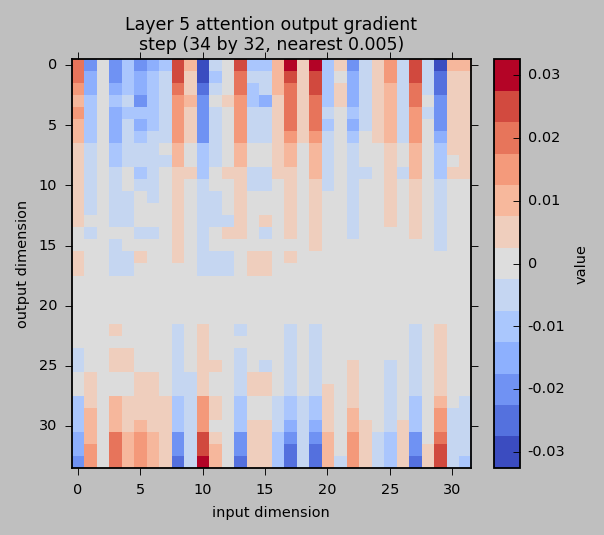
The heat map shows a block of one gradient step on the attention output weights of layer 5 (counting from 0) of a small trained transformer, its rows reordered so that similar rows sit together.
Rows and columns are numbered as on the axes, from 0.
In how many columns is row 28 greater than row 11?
11
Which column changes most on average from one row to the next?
15
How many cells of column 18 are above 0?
7
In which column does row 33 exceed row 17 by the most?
10
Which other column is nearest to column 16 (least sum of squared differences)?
31
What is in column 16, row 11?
0
